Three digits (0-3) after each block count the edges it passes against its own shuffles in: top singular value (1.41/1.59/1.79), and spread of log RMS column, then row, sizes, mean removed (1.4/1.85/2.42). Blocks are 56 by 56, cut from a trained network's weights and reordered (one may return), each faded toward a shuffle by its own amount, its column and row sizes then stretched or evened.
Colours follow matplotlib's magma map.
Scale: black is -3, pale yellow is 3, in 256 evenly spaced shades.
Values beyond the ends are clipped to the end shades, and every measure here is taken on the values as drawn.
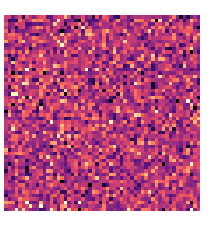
0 0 0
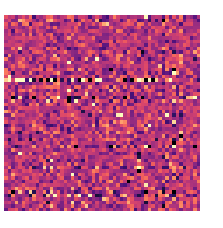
2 1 2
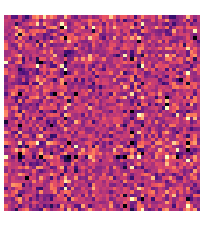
0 3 1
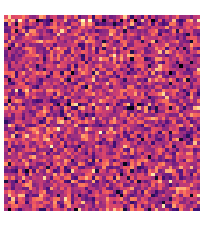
2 0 1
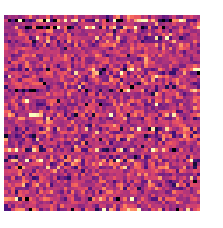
0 0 3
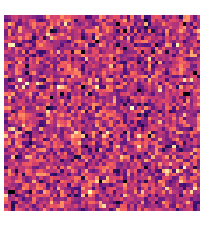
2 0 1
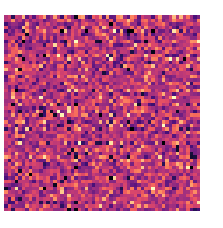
1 1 2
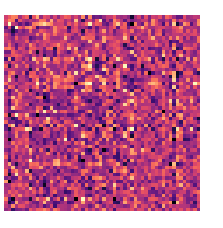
3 3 1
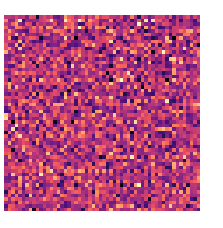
1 0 1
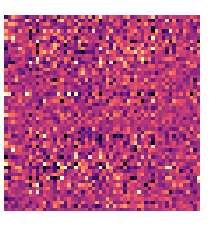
2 2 3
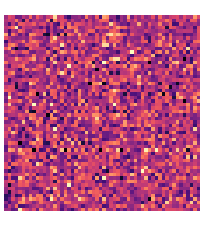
1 0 1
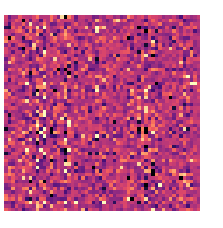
0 3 0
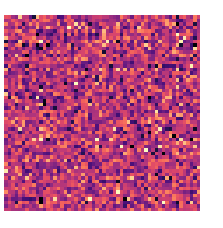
0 1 1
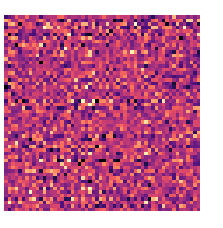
2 0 2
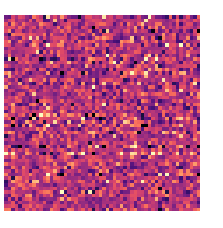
0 1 2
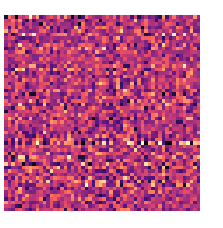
3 0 2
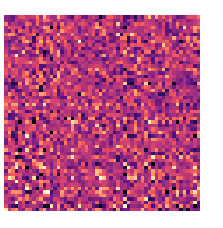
2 2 2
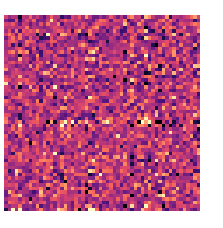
1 2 1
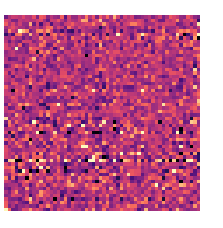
1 1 2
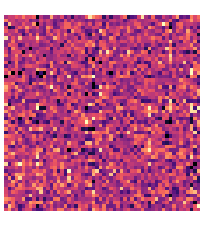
1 2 1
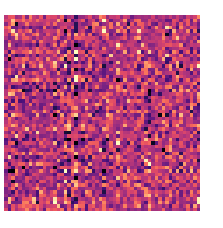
3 3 1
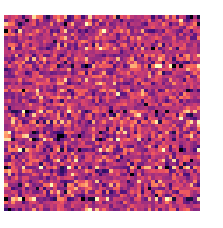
1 0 3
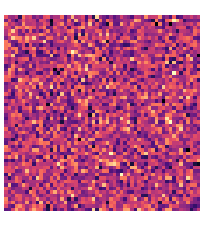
1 0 0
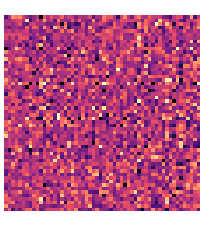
1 1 1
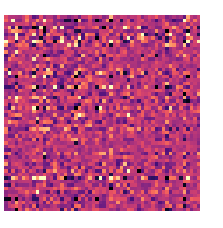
0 3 3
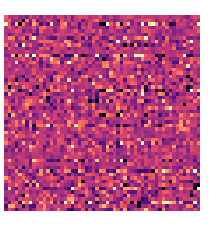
1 0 3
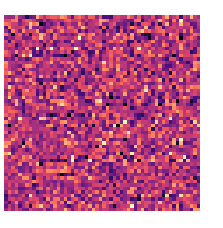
1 0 1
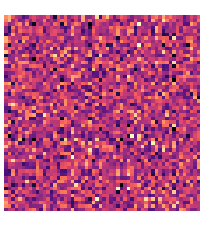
3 2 0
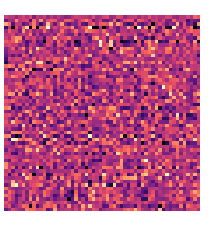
2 0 3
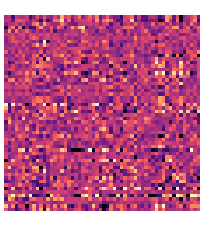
3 1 3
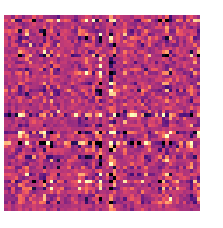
3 3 3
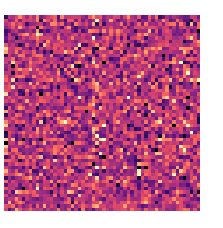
1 2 0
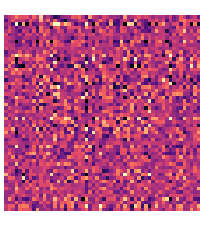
2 2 3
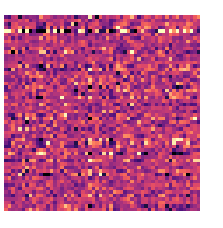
3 1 3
